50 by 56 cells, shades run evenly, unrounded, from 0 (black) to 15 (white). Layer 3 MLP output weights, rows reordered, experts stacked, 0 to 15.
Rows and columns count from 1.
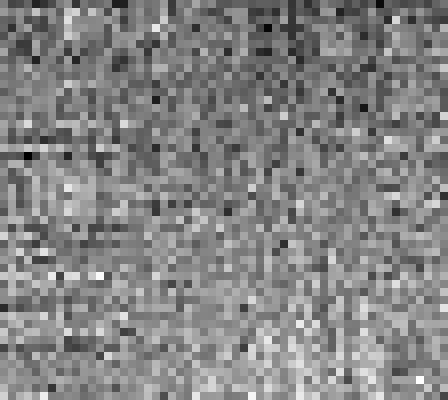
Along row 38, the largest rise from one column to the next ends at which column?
43
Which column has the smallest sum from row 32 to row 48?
41
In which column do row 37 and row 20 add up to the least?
4
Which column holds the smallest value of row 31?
36
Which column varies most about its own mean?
38
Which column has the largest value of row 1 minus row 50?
21
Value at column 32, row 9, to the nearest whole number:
5
